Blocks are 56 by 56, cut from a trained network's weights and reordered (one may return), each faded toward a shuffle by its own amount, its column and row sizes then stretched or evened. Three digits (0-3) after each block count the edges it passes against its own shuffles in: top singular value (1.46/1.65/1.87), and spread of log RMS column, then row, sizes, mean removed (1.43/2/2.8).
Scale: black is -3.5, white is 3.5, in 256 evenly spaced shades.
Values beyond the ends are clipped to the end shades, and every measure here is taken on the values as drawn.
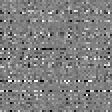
1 2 3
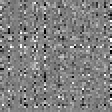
1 3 2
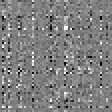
2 3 2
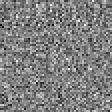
2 0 1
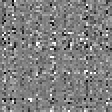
0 3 2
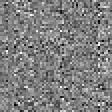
1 2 1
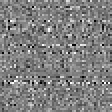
2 1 3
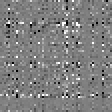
2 3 3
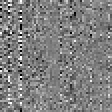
3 3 0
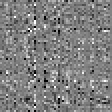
1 3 1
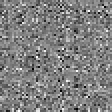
1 2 2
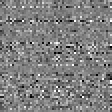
1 1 3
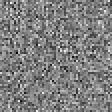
1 1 0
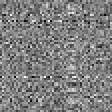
3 0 2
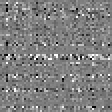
0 2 3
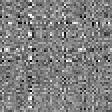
3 2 2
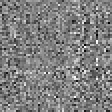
3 2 1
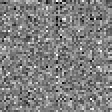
2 2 1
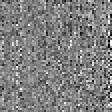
3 3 0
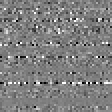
2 0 3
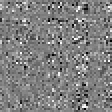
0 3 2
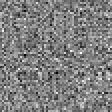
2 1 1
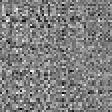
3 2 1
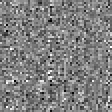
2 2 1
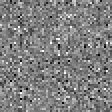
0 2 1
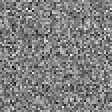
2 0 1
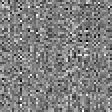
3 2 1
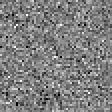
0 1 1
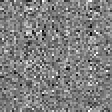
2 2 1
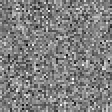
0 0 0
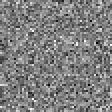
2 1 1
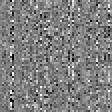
3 3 0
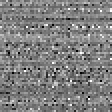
2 1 2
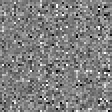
0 2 1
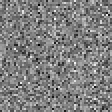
1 1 0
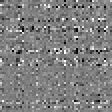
0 2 3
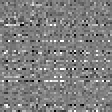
2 2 3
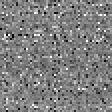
0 1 1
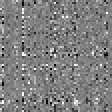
0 3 2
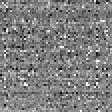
1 1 1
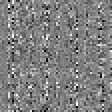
2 3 1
